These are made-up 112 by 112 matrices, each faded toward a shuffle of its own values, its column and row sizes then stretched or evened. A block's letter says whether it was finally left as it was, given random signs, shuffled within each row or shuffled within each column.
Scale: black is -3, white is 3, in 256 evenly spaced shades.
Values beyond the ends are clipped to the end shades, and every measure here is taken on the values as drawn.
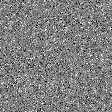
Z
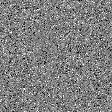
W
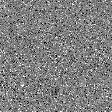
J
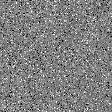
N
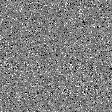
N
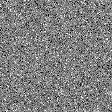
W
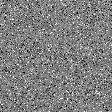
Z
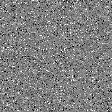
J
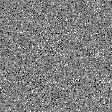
N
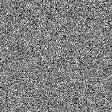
J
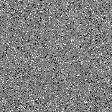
N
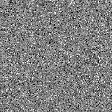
J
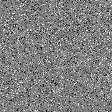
Z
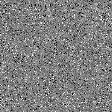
N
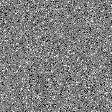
N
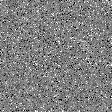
Z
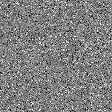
N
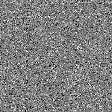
J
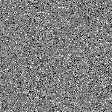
N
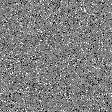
Z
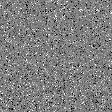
N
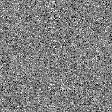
J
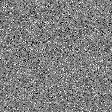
Z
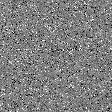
Z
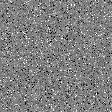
W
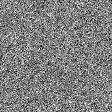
W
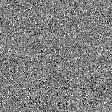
Z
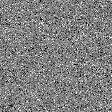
N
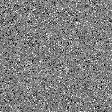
J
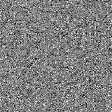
J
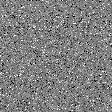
Z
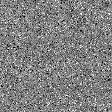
N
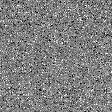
Z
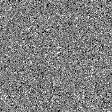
N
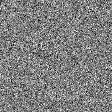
W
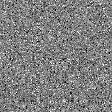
J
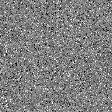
W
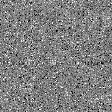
J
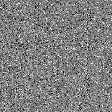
J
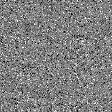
J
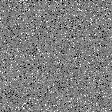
Z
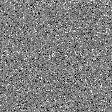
Z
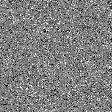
N
